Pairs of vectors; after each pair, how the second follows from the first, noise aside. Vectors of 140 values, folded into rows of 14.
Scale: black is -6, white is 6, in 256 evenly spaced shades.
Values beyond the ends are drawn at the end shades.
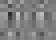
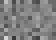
wrapped around, negated.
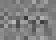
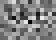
reversed, scaled up.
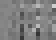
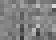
copied.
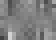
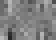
negated.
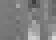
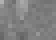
reversed, shrunk.
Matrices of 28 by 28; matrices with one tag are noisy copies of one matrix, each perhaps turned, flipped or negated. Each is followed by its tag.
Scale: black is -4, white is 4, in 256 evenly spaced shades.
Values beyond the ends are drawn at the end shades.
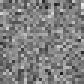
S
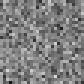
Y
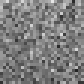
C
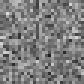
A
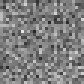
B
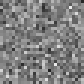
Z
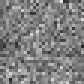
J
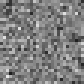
Z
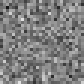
Z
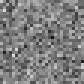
J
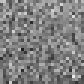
C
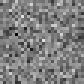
J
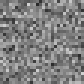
S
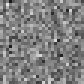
Y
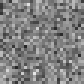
S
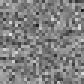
S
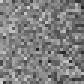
C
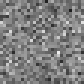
J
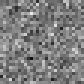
J
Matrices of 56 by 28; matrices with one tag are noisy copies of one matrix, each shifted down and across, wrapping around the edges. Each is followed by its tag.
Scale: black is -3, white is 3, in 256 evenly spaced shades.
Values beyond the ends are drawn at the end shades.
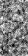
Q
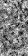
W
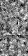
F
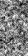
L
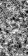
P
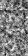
F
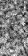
W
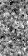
L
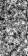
Q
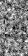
F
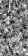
W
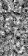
F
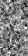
W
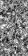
P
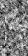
W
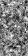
P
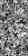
P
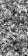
L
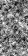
L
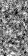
P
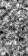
Q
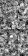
F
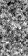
L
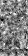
F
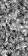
W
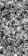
L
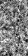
P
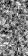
P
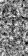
F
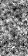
L
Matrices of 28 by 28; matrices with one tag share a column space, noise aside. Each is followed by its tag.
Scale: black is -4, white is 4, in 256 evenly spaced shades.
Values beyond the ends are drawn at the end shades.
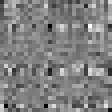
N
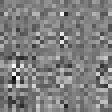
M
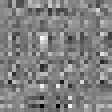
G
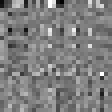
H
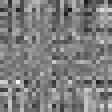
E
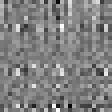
N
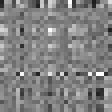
H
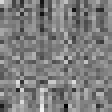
E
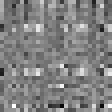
N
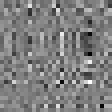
G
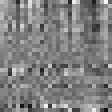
N
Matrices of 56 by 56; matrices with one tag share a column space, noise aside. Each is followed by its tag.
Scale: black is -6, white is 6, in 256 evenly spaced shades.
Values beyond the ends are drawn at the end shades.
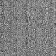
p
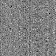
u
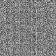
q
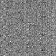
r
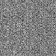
r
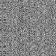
u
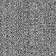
r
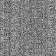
u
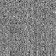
q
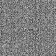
u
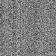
u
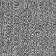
r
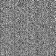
q
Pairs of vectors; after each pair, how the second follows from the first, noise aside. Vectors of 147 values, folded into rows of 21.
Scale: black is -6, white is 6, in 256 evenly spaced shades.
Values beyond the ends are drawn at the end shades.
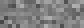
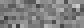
copied.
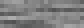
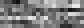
reversed, negated, scaled up.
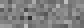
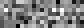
reversed, negated, scaled up.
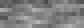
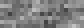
wrapped around.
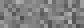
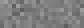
reversed, negated, shrunk.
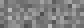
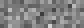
copied.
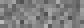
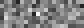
reversed, negated, scaled up.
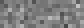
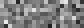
reversed, scaled up.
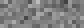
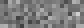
wrapped around.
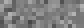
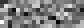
wrapped around, scaled up.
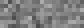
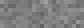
reversed, negated, shrunk.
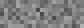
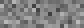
wrapped around.
